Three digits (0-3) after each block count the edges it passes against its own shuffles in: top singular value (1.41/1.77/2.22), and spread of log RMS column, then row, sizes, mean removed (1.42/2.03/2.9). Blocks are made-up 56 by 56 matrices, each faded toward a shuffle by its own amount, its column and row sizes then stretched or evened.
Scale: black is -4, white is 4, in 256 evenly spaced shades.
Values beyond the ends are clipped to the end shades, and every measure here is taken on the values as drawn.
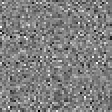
2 0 1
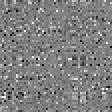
2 0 2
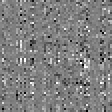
2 3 1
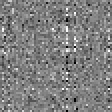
2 2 0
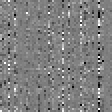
2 3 0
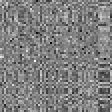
3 1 0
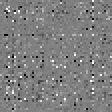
0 2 2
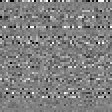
2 0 3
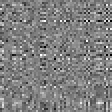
3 2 2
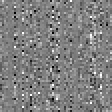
0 3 0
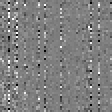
1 3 0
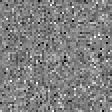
1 0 0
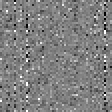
2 2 0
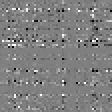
1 2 3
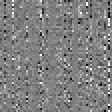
2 3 0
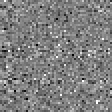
2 0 1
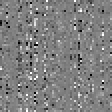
1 3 0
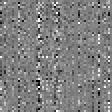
2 3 1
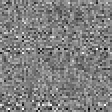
2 0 2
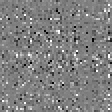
1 2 2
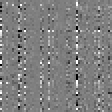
3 3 1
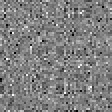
2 0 0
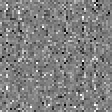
2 1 0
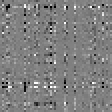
2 3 2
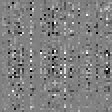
2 3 2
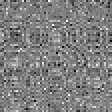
3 0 1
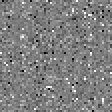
0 1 0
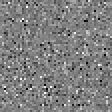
0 0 1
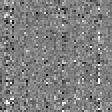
2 2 1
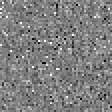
0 0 0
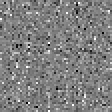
1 1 0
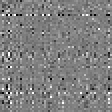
3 2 2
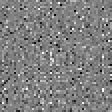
2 1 0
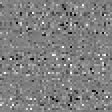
1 1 2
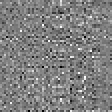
3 2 1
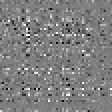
2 2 3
